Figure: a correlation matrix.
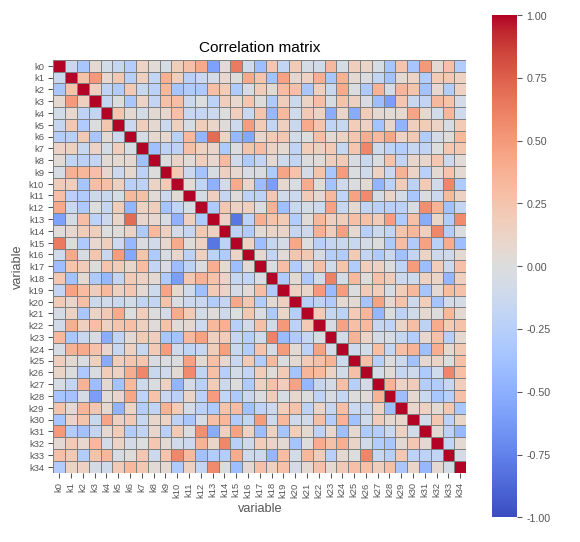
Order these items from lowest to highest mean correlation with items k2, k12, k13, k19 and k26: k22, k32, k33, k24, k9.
k33, k9, k32, k24, k22
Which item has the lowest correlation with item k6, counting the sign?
k16
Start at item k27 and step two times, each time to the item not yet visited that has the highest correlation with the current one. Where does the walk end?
k15
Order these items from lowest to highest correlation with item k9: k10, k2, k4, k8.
k8, k4, k10, k2
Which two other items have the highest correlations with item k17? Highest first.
k30, k13
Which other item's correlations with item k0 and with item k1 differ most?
k31
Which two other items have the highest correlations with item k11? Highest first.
k26, k25
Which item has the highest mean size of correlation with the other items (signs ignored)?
k13
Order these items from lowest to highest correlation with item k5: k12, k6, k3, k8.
k6, k3, k8, k12
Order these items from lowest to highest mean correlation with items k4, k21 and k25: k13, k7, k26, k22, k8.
k8, k13, k7, k22, k26
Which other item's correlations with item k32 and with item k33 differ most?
k14
